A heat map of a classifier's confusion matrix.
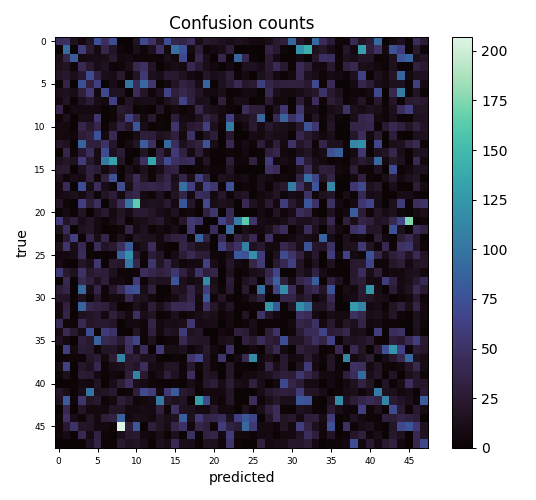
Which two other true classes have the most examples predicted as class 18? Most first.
42, 23
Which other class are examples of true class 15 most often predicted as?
43
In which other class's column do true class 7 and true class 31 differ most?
38
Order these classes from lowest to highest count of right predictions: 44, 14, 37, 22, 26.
44, 26, 14, 22, 37
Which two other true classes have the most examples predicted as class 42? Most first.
36, 28
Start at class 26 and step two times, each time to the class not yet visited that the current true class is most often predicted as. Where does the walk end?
29
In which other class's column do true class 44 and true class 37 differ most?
16
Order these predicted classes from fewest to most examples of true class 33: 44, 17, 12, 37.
44, 37, 12, 17
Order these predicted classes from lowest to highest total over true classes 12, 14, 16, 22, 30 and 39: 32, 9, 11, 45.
45, 9, 11, 32
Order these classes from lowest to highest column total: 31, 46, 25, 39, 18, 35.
25, 18, 46, 35, 31, 39
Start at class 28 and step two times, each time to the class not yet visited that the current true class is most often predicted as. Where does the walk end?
10
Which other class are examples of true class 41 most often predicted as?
4
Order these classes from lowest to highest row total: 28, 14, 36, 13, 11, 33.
33, 11, 13, 36, 28, 14
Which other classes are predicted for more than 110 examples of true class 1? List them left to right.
31, 32, 39
